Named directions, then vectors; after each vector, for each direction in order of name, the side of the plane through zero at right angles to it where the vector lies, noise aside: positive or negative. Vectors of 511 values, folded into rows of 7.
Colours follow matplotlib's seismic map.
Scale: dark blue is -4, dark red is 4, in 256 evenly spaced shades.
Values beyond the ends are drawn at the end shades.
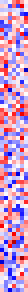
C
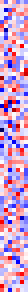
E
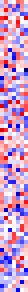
positive, negative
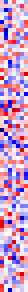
positive, positive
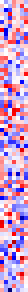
positive, positive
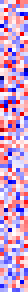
positive, negative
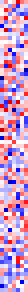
positive, negative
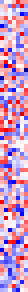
positive, negative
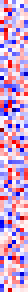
negative, negative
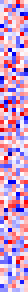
positive, negative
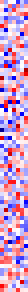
negative, positive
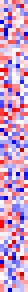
positive, positive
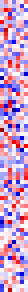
negative, negative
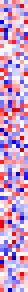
positive, positive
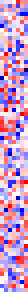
positive, negative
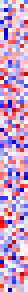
positive, positive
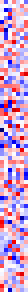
positive, positive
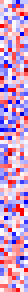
negative, positive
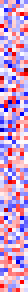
negative, positive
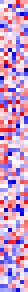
positive, negative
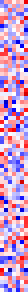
positive, negative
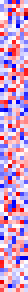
negative, positive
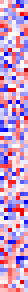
negative, positive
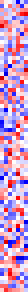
negative, positive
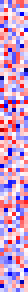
positive, negative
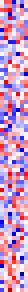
negative, negative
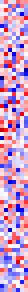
positive, negative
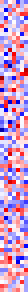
negative, positive
